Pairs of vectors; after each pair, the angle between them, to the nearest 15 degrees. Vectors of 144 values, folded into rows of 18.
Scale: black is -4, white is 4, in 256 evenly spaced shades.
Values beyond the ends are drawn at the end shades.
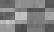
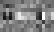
60 degrees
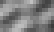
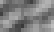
165 degrees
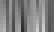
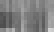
135 degrees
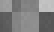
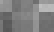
30 degrees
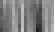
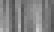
150 degrees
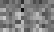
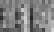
120 degrees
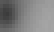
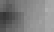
15 degrees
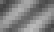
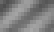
15 degrees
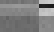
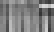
135 degrees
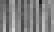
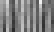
165 degrees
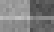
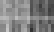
30 degrees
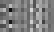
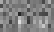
75 degrees
